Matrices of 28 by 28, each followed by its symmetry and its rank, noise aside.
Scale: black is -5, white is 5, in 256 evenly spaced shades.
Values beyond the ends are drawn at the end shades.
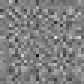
antisymmetric, rank six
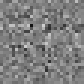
no symmetry, rank six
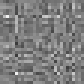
no symmetry, rank four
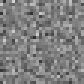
antisymmetric, rank six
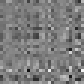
no symmetry, rank three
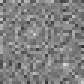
symmetric, rank six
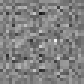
no symmetry, rank four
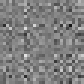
no symmetry, rank three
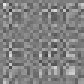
symmetric, rank three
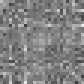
symmetric, rank six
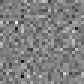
no symmetry, rank six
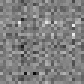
antisymmetric, rank four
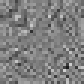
symmetric, rank six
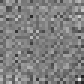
symmetric, rank four
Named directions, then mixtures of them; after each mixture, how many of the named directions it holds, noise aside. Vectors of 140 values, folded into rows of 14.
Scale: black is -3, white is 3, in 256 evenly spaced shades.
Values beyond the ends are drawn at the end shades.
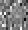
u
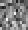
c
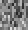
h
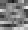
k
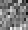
four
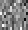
one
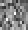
one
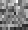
three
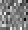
two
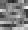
one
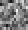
three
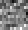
three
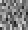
three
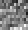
four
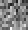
three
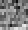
three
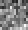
four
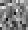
one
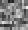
two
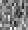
one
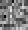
four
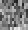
two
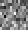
two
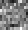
three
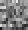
two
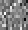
one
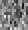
one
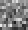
two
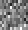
four
